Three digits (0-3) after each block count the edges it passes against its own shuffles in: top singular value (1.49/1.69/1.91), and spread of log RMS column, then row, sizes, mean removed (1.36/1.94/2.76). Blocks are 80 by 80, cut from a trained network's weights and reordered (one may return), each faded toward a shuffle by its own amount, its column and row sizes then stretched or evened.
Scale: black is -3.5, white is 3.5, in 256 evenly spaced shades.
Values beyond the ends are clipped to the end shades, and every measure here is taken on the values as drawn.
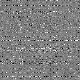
1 1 3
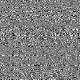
1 0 3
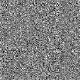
1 2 1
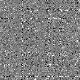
1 2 2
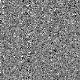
0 2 1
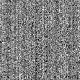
2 1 0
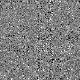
0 2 1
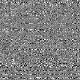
3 1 3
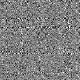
2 2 2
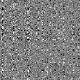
2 3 2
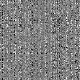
2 3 1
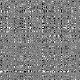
3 3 3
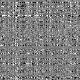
3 1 3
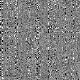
1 3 1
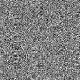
2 1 0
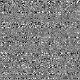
0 2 3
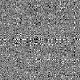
3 2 2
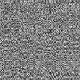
3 1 1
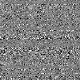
1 1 3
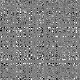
0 3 3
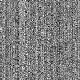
3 1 0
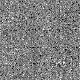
0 0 1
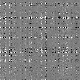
3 3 3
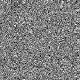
1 1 0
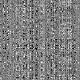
3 3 2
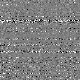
1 1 3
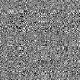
3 2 3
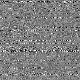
0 0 3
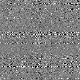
1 1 3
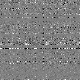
2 1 3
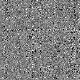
1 2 2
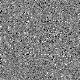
0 1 1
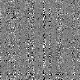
1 3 2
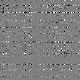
2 2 3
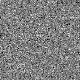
0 0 1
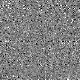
0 1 2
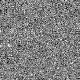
1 0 1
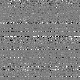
2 1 3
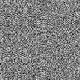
3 0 0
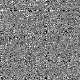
2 1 2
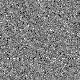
0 0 1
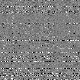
0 1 3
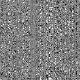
0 3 1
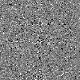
0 2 1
